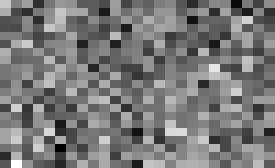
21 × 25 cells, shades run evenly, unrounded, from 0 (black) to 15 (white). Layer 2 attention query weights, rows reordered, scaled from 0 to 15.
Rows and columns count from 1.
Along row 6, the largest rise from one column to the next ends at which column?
21
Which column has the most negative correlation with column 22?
1
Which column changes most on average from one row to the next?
5
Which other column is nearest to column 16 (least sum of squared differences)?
17
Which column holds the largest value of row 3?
23
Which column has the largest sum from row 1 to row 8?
6
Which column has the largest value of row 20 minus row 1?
18
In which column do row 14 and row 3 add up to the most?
22
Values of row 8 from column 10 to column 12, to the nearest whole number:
4 6 6
